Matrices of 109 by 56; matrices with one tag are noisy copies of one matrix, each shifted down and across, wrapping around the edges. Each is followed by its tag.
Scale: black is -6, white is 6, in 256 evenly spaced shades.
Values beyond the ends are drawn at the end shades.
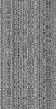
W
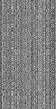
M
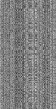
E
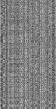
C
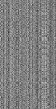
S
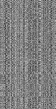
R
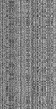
W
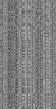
E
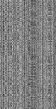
W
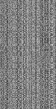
R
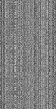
M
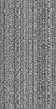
R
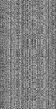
W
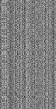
S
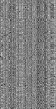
E
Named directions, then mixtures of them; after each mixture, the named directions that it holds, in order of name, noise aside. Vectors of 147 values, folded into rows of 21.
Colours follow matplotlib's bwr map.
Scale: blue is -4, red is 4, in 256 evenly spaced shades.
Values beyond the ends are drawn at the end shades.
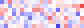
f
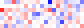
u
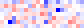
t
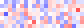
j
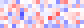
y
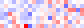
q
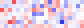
t, u.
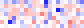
j, t.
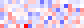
q, u.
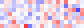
q.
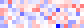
f.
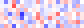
y.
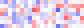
f, j.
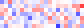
f.
